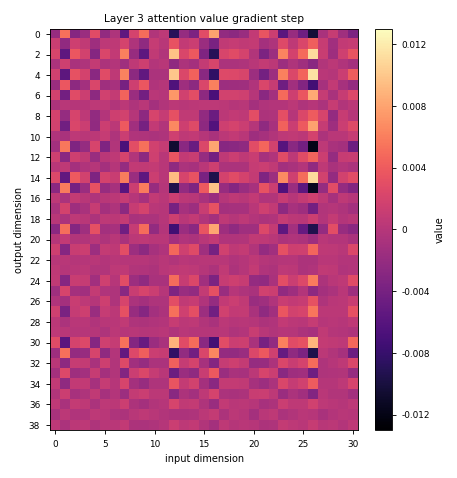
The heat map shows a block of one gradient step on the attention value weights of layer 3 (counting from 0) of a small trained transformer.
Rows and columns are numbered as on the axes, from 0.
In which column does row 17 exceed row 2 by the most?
16
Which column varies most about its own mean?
26
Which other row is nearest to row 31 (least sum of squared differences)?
0
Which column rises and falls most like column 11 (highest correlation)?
20
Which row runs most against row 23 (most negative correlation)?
37
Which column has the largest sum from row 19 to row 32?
12
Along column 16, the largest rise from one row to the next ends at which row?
15
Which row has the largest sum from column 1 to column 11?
31
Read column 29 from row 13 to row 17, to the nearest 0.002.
0 0.002 -0.002 0 0
